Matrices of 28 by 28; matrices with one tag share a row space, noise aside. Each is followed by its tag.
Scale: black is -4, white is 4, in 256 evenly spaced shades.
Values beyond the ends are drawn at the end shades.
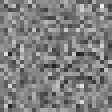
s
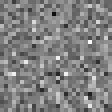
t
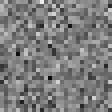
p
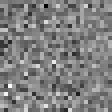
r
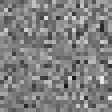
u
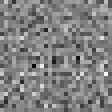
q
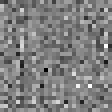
q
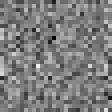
p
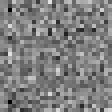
s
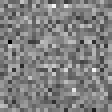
s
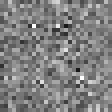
t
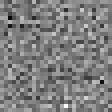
s
